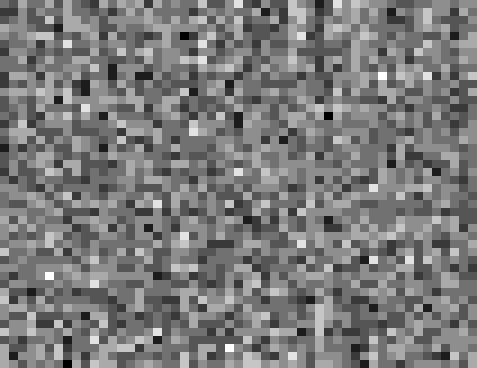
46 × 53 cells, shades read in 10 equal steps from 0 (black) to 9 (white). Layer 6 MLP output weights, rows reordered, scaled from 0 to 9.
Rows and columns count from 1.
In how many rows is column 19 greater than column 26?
13
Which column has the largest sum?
6
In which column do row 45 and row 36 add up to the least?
24
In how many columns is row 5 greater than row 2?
20
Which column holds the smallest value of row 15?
37
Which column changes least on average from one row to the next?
19
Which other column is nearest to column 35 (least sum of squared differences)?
39
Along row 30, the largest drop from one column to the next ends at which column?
22
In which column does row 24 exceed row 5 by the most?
21
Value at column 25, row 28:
5
